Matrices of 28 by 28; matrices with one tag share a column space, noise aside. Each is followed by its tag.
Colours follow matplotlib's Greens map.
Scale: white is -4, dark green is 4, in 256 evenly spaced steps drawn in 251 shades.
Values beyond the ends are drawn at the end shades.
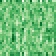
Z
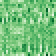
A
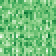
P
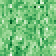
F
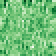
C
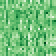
P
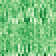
A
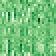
A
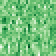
F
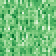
P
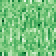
Z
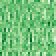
Z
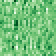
C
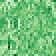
C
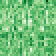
P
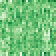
Z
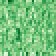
Z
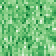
F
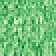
F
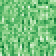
F
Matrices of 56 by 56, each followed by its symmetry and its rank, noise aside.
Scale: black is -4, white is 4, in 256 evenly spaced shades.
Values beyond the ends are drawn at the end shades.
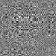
no symmetry, rank six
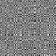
antisymmetric, rank four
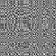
antisymmetric, rank four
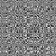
no symmetry, rank four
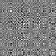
symmetric, rank four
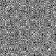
symmetric, rank eight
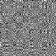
symmetric, rank six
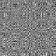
antisymmetric, rank six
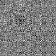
symmetric, rank eight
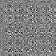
antisymmetric, rank four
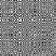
symmetric, rank four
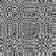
symmetric, rank four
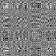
symmetric, rank four
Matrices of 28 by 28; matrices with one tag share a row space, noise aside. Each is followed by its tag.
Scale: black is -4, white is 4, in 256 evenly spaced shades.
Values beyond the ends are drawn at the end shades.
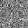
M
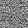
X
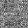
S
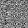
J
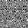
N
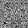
J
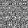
N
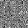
S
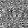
M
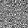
N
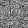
M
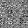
M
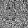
N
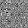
J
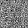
J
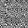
J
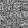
M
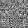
X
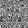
M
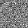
N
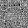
S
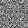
M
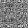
S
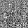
N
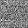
J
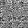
M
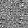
M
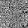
X
